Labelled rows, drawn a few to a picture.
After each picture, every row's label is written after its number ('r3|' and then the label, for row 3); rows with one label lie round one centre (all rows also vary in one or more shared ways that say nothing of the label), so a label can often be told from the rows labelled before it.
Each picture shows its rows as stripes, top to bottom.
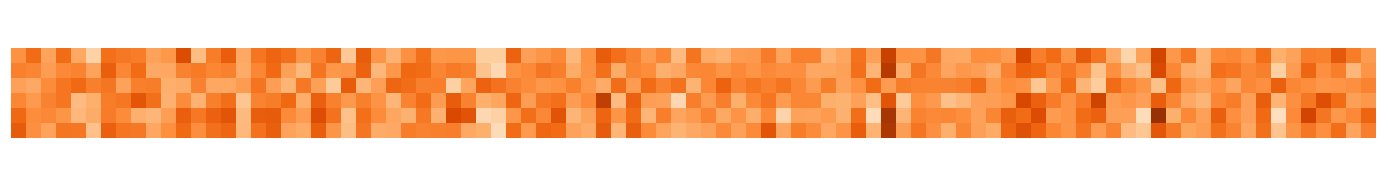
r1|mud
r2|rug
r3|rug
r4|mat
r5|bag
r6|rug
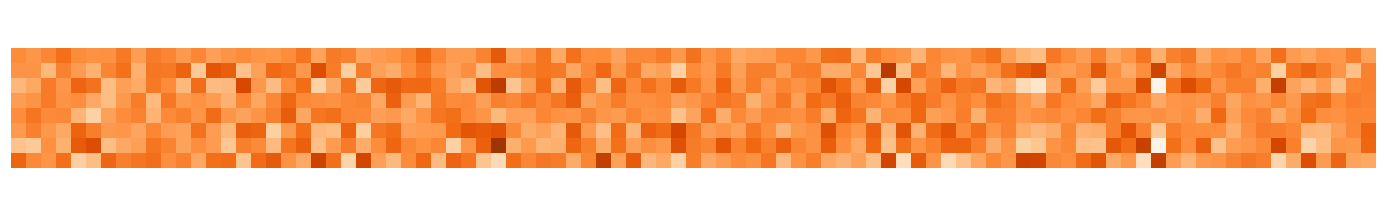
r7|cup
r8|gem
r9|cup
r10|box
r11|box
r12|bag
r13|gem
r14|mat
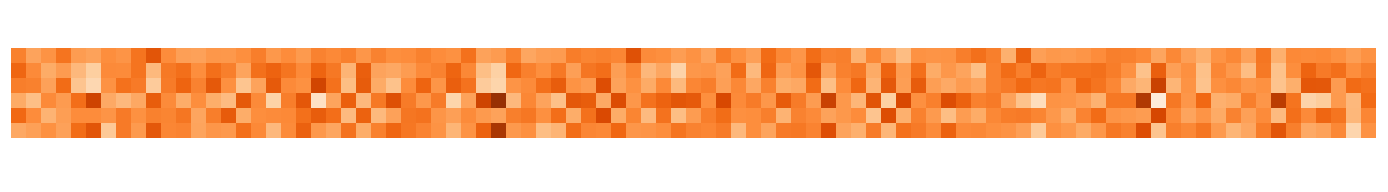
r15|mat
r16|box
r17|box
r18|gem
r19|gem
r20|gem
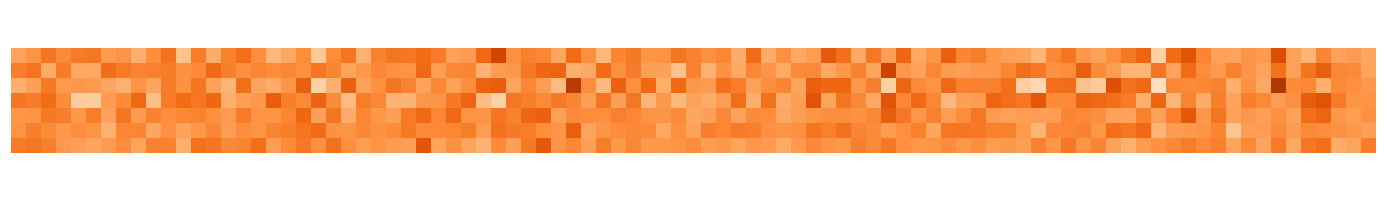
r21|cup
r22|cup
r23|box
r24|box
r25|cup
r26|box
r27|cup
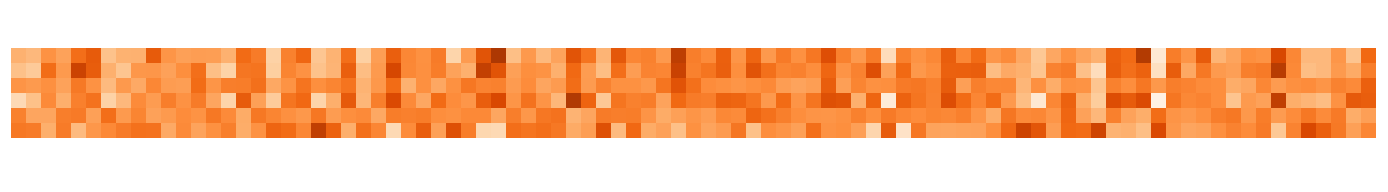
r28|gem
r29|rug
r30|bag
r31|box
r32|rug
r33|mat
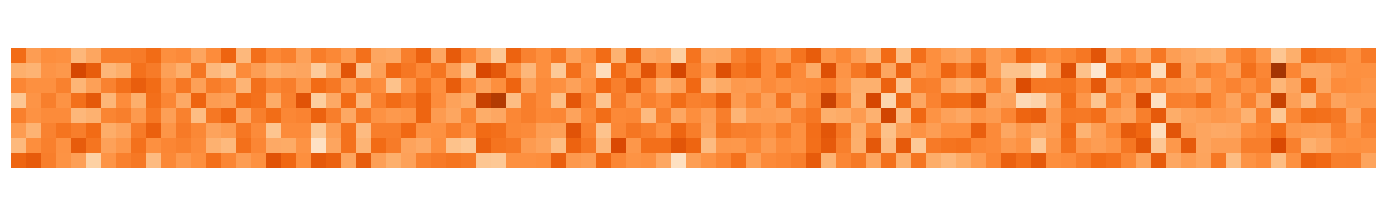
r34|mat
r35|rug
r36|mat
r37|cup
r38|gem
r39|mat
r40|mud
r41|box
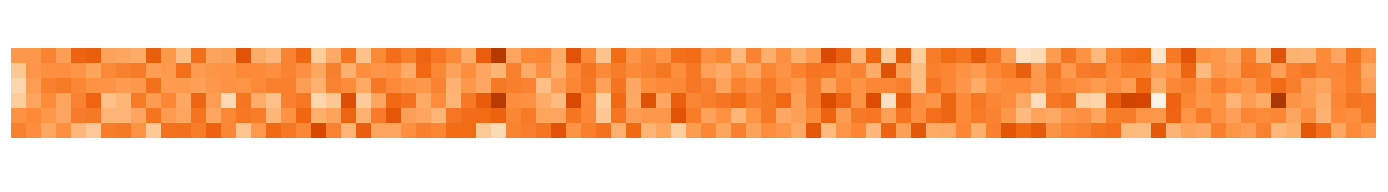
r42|cup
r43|mud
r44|mud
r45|box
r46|bag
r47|box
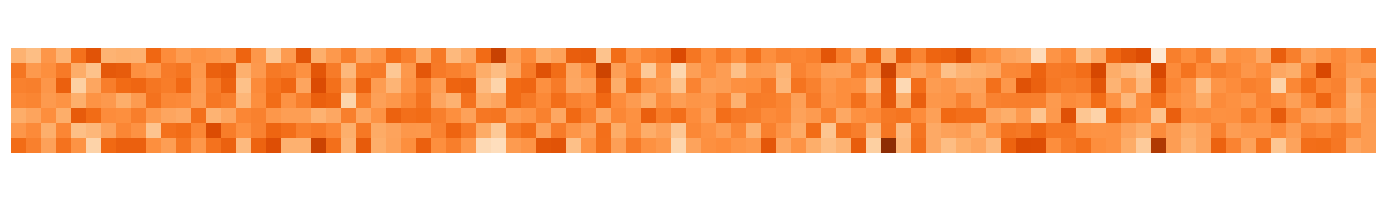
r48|gem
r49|cup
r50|mat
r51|gem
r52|rug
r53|box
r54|rug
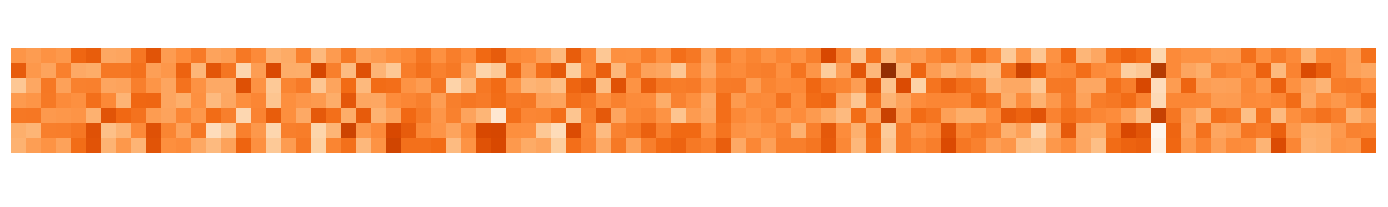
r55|mat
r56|rug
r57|mud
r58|mat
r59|rug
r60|mat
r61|gem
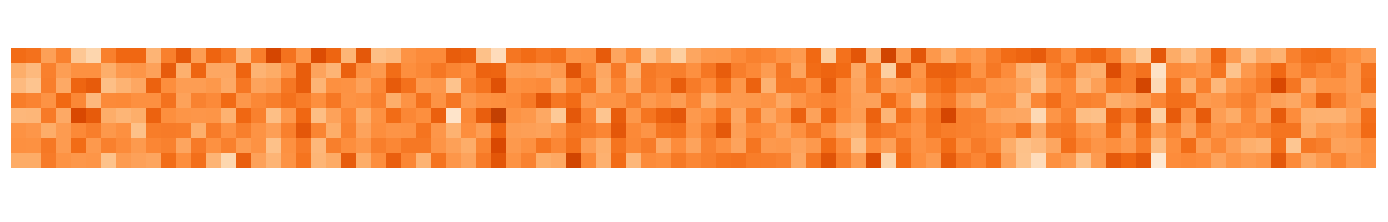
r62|box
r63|box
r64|gem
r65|cup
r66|gem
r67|gem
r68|cup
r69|box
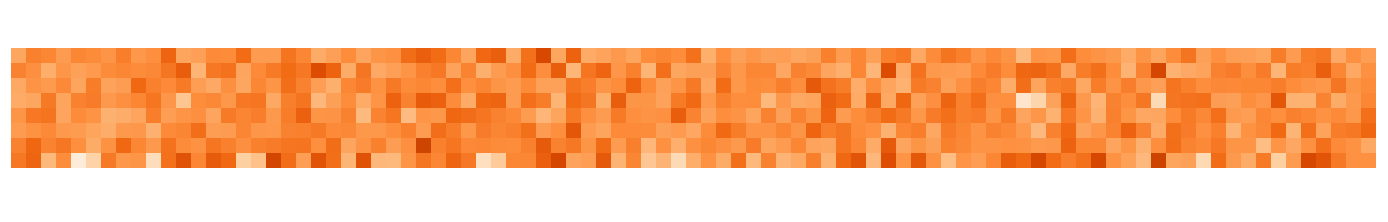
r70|cup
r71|gem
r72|mat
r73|cup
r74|bag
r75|box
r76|cup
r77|box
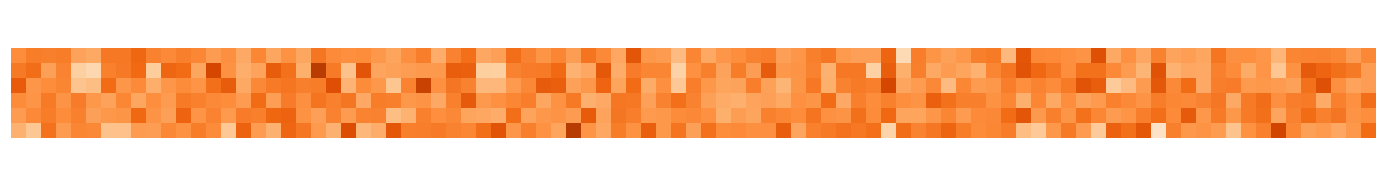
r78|mat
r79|box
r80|cup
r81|bag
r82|mud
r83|box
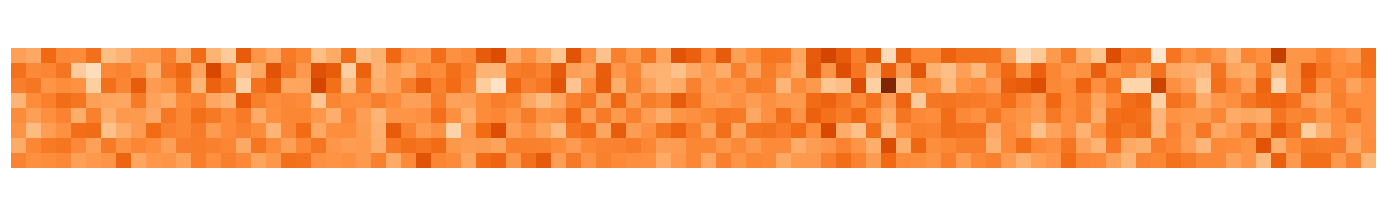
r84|box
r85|box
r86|rug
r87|mud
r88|box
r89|gem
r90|rug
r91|cup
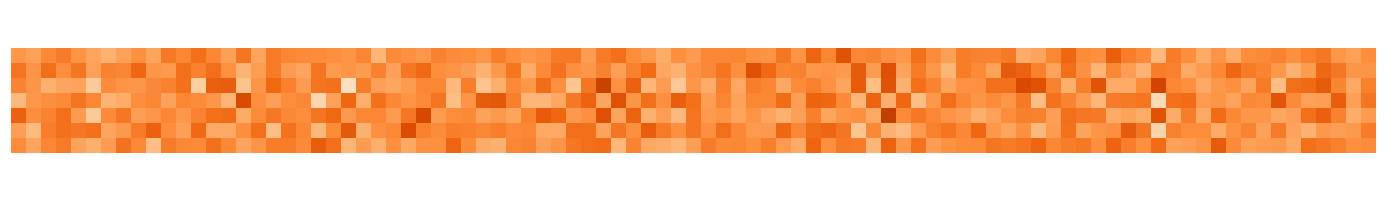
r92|box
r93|rug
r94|gem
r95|mud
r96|cup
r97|mat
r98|box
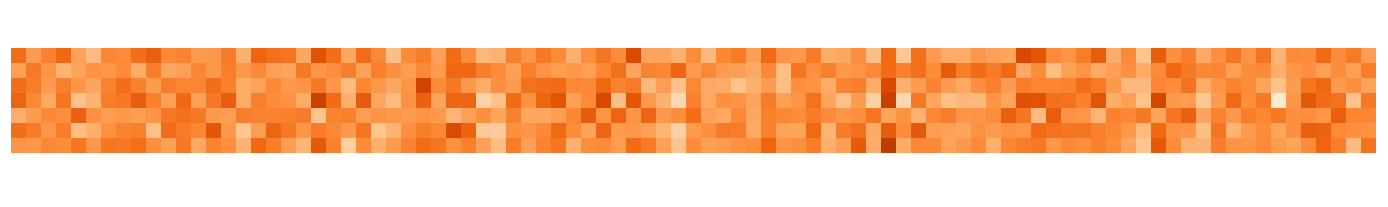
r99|mat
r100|bag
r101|cup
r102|mat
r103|mud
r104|box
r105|rug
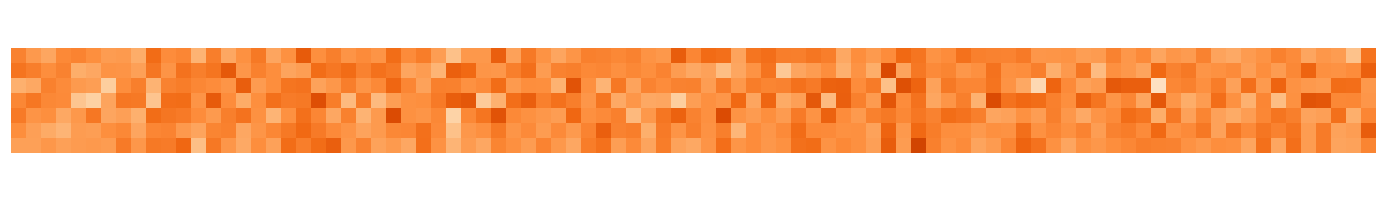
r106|gem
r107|bag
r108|box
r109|box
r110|gem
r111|gem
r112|gem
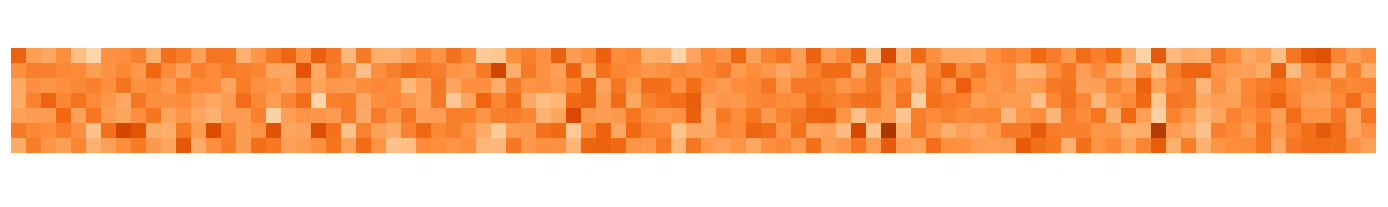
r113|box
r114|cup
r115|mud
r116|mud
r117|mat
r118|rug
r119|mud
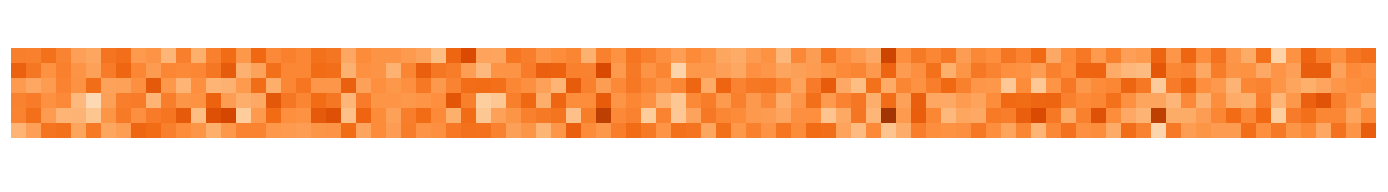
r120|bag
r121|cup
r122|mat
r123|box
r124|gem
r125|mat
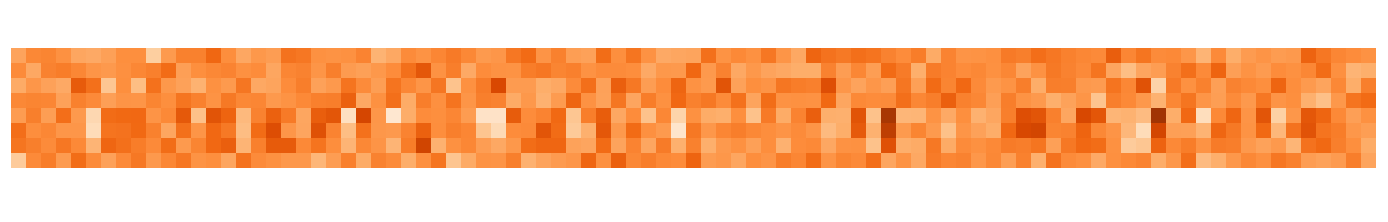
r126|box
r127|cup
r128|gem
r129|bag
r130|mud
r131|rug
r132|cup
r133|mud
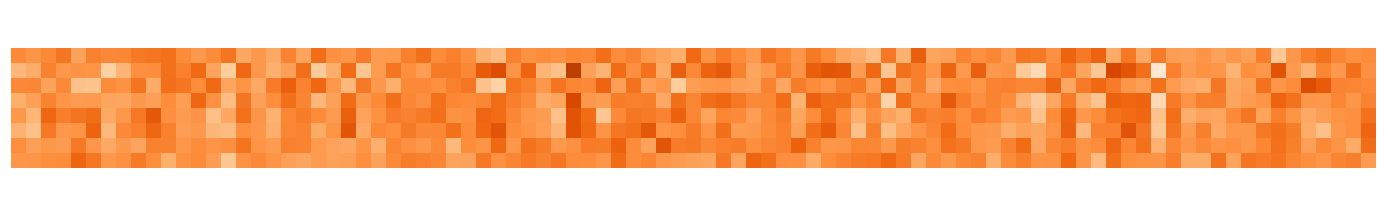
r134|mat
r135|box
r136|box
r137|box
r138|mat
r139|mat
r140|gem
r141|rug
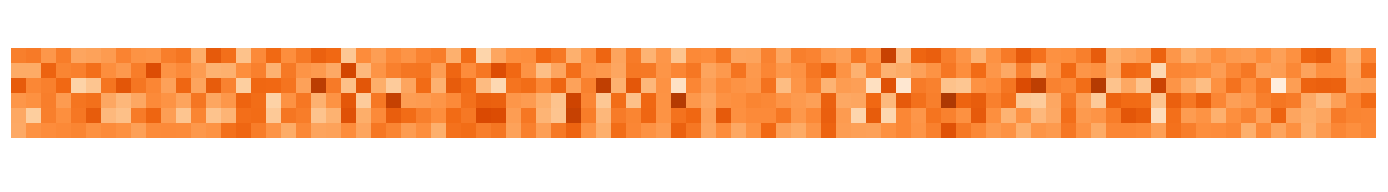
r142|gem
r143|mat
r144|mat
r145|bag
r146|mat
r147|bag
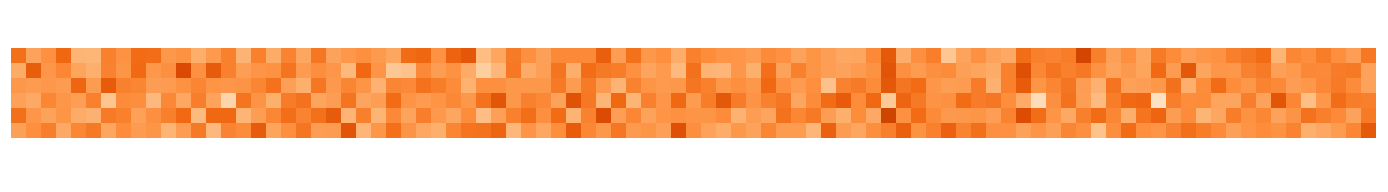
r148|mat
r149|mud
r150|rug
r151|box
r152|gem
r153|bag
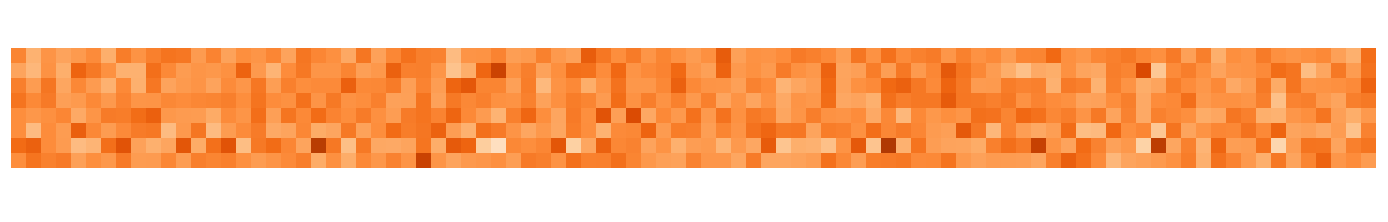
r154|gem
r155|gem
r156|bag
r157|bag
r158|mat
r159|rug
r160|bag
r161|cup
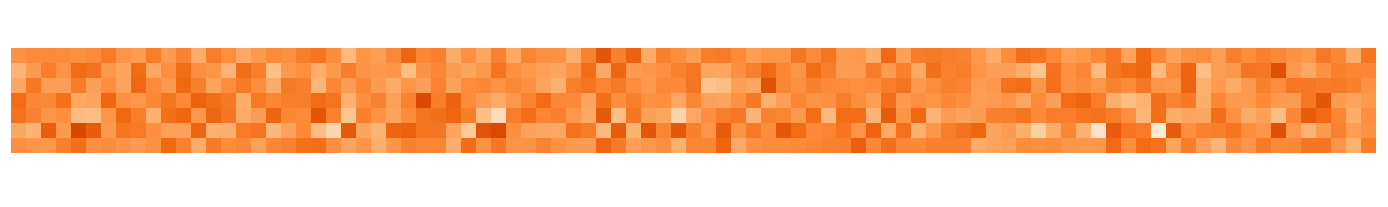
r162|gem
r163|mud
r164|mud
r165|cup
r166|box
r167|rug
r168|gem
